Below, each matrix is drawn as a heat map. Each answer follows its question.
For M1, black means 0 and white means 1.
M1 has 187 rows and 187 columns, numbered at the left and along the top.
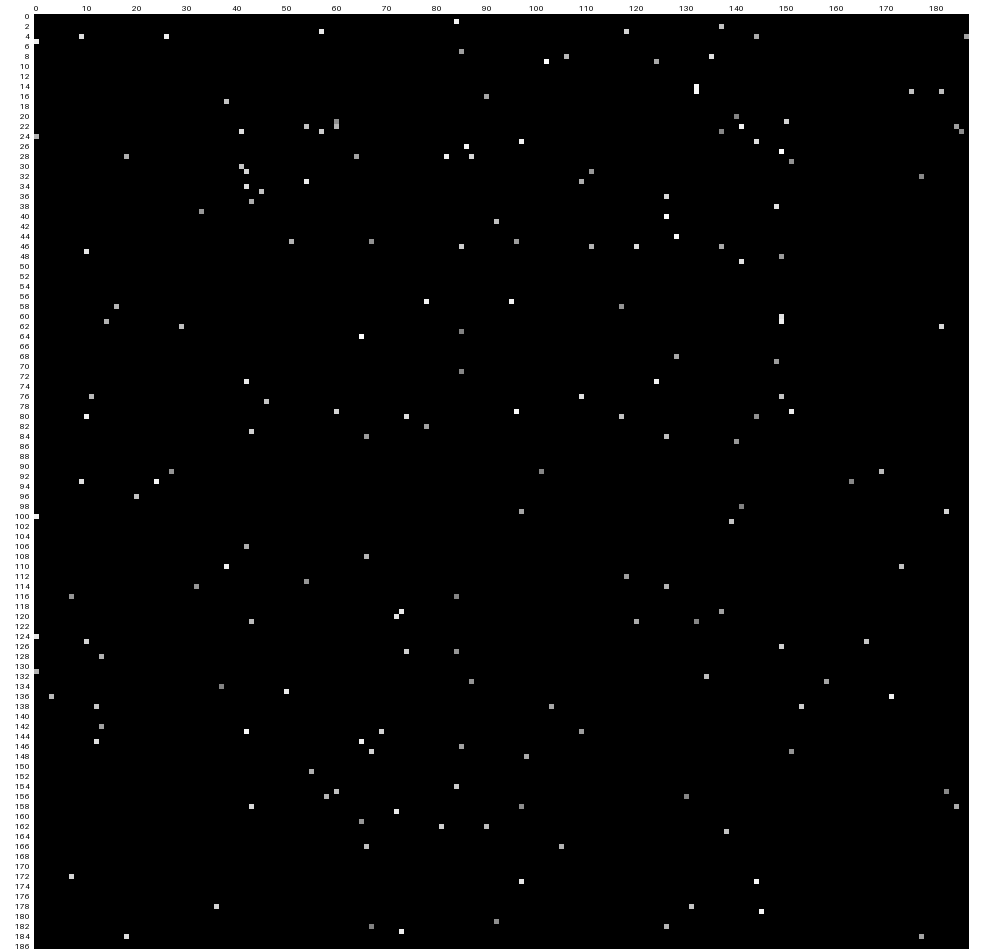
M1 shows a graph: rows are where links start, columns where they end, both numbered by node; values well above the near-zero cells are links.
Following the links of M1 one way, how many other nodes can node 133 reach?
7
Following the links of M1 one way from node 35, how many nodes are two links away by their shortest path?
3
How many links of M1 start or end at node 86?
1
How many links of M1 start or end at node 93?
3
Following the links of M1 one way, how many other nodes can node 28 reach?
6
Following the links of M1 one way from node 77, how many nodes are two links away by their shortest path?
4
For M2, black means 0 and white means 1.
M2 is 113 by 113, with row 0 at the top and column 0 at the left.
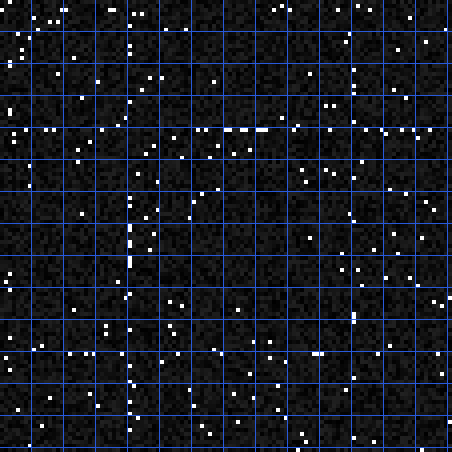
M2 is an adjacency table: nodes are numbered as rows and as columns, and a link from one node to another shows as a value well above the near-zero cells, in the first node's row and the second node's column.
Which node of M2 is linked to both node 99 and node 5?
node 12
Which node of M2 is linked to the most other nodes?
node 32
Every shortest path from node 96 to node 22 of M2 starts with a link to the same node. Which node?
node 33
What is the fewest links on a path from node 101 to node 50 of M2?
2
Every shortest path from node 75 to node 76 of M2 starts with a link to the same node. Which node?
node 108
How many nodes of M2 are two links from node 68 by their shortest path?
8
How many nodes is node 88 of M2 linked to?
11
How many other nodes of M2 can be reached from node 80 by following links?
11
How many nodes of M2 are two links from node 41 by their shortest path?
3
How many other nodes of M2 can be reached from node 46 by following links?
4
